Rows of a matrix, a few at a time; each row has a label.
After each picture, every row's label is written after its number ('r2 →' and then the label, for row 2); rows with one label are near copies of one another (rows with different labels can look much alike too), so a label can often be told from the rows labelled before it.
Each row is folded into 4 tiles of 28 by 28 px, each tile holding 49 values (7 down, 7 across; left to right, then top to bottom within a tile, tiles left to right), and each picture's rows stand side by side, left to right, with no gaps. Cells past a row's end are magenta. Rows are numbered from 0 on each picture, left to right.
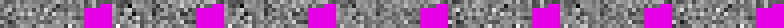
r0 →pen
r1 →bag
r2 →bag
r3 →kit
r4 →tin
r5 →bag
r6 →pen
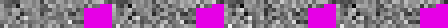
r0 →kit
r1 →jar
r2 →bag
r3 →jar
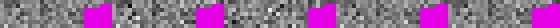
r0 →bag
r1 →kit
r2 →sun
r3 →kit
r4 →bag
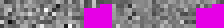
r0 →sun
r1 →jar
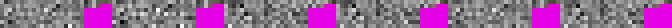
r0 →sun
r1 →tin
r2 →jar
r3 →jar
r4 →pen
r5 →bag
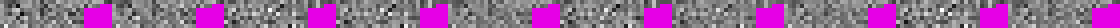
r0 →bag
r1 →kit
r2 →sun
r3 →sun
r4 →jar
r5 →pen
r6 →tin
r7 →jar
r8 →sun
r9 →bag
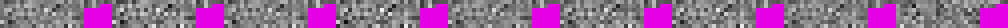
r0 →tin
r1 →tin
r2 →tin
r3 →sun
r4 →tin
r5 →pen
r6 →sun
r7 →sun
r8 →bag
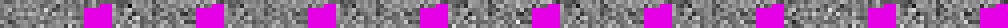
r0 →sun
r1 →jar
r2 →jar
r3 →jar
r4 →kit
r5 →jar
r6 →jar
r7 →pen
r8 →bag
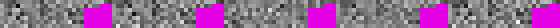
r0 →bag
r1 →bag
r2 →pen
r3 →jar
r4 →kit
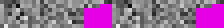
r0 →jar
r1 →bag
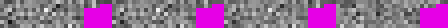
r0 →pen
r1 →pen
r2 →pen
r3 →bag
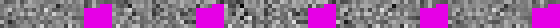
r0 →tin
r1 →bag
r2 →jar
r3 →tin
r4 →sun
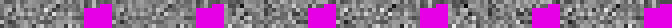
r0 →sun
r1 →sun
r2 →bag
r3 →sun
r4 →bag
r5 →pen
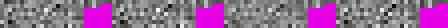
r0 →tin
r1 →pen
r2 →sun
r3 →sun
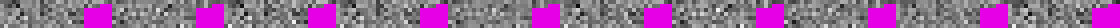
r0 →kit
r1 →sun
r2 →kit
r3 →bag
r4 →tin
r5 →bag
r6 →pen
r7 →tin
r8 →kit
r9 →bag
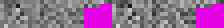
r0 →jar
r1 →jar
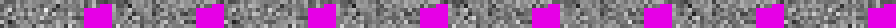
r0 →pen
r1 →jar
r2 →tin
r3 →bag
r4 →jar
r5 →kit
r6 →jar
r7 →sun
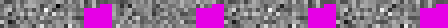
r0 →tin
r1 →jar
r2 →pen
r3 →sun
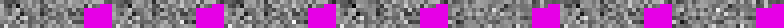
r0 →jar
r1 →kit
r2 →kit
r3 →bag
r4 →tin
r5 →kit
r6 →tin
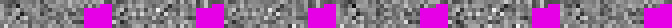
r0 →jar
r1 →pen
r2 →sun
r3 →bag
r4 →pen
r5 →jar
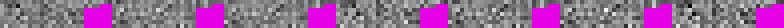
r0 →jar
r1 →sun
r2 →sun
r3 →kit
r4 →sun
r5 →sun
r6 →bag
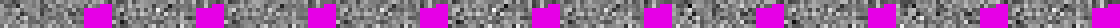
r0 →bag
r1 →tin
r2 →tin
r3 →sun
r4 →sun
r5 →sun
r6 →bag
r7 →tin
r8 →jar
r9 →pen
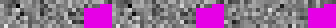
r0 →bag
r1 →bag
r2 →tin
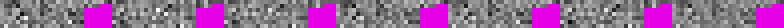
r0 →kit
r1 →pen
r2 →tin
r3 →jar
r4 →kit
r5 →sun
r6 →bag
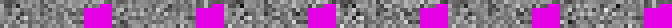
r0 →jar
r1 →pen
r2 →kit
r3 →jar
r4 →bag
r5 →tin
